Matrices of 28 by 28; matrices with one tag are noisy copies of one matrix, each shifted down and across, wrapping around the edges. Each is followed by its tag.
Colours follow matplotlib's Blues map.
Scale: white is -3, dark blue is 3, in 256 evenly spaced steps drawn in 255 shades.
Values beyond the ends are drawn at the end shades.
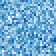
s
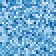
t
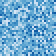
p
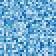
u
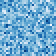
t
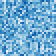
u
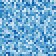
t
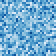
t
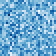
u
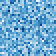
s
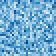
u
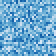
p
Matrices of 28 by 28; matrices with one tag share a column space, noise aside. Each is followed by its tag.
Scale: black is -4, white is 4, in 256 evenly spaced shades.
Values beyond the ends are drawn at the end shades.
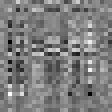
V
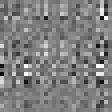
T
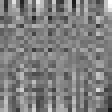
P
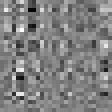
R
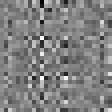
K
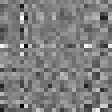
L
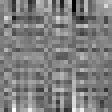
P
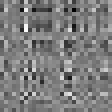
R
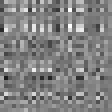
R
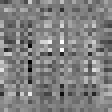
V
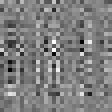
V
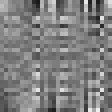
P
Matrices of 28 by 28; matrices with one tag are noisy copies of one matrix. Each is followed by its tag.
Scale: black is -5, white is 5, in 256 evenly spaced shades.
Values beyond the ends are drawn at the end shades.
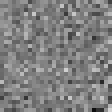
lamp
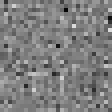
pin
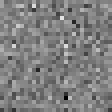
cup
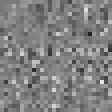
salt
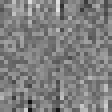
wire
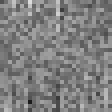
wire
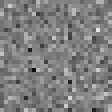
lamp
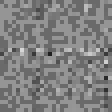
salt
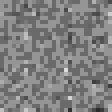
lamp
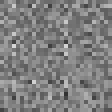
cup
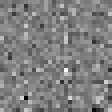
lamp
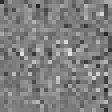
salt
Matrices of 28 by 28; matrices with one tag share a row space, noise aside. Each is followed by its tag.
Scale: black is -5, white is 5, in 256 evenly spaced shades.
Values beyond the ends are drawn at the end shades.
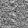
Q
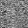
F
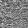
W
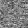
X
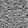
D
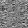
F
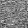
F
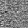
W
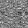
D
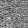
W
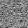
D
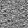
F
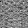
D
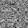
Q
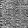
W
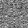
D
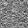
F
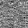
X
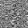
Q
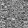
F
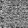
W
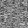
F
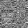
Q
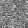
Q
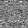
D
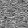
F
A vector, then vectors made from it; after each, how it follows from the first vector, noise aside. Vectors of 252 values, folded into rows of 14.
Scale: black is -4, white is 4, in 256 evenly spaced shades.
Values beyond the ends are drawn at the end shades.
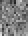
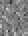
partly zeroed.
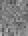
shrunk.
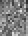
reversed, negated.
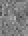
wrapped around, negated, shrunk.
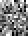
reversed, scaled up.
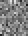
sign-scrambled.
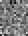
sign-scrambled.
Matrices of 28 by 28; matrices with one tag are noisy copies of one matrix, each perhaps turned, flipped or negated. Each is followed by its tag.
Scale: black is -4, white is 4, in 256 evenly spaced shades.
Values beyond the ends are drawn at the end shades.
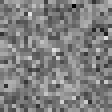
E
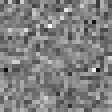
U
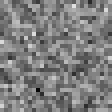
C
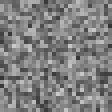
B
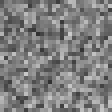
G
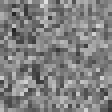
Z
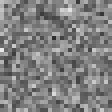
U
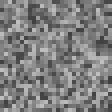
U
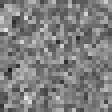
Z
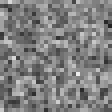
Z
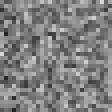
G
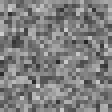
U
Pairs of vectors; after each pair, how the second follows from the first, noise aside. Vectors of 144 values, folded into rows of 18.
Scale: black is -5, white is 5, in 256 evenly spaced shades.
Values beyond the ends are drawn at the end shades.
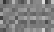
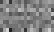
reversed, negated.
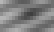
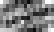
wrapped around, negated, scaled up.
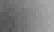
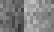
wrapped around, negated.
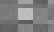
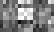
scaled up.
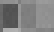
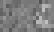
reversed, negated, partly zeroed.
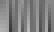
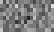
shuffled.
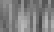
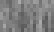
negated, shrunk.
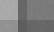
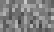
shuffled.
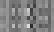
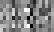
scaled up.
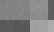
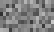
shuffled.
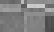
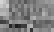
reversed, negated.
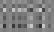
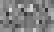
shuffled.
